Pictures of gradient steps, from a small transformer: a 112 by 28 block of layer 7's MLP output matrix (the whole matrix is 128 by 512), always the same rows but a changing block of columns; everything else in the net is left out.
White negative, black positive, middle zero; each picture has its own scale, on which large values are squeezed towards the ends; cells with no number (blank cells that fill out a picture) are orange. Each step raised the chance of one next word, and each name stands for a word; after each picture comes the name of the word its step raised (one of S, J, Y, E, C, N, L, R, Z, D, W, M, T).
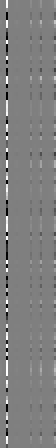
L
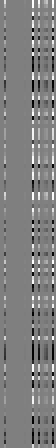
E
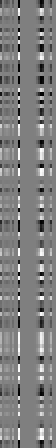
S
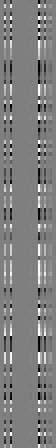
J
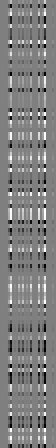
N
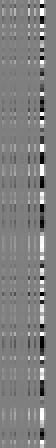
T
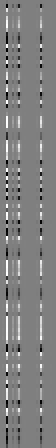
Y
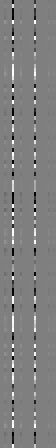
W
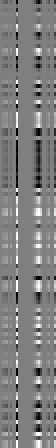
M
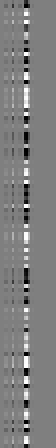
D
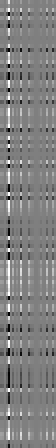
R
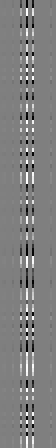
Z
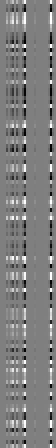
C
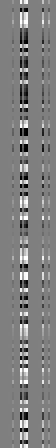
C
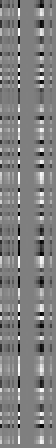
Z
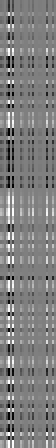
M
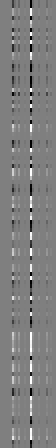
S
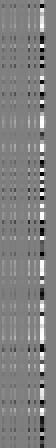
Y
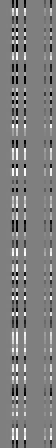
S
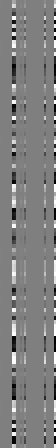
J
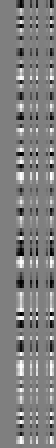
Z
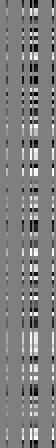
S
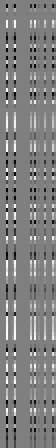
Y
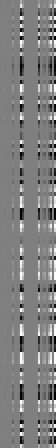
J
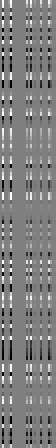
E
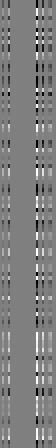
S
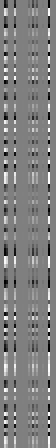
Z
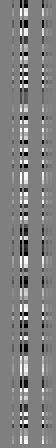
Z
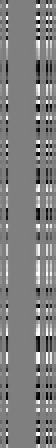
J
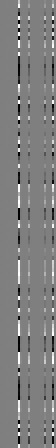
J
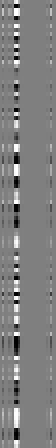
T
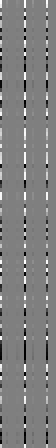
E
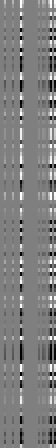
E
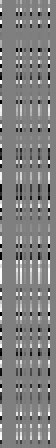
R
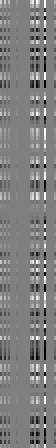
E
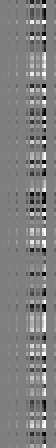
W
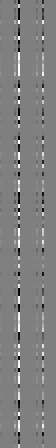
W
